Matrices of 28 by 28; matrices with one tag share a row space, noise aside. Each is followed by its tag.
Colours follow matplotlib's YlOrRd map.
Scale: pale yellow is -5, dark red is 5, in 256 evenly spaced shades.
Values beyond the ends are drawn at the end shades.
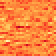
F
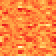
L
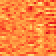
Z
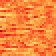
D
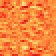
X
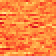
D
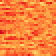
D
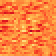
X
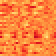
X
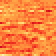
D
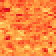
F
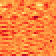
X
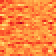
F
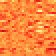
Z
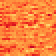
D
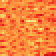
Z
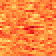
D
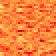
L
